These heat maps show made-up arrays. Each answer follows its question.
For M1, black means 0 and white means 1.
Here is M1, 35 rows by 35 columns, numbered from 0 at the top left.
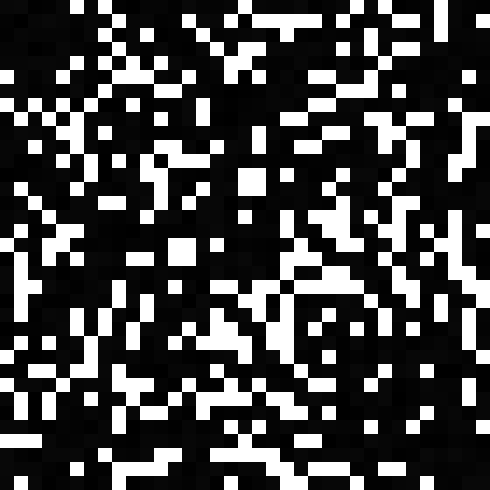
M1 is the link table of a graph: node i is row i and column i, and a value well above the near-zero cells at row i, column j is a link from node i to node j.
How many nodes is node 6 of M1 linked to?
7
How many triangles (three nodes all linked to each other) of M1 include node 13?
6
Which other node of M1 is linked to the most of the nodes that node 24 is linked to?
node 28
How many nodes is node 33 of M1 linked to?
12
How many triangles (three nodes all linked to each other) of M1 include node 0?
2
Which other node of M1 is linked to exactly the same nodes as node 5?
node 27
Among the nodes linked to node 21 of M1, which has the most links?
node 20
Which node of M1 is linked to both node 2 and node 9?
node 7
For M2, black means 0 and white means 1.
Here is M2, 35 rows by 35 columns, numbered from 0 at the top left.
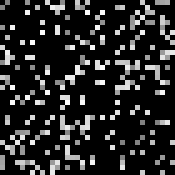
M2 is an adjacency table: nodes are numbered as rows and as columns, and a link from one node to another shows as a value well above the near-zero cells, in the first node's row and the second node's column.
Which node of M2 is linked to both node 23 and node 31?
node 18
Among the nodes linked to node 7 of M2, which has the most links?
node 1
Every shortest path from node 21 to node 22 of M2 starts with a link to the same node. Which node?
node 12
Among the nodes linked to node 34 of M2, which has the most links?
node 32
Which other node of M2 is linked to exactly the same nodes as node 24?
node 0
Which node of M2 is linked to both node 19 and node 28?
node 3
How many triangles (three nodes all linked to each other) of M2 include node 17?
6
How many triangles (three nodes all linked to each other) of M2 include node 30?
4
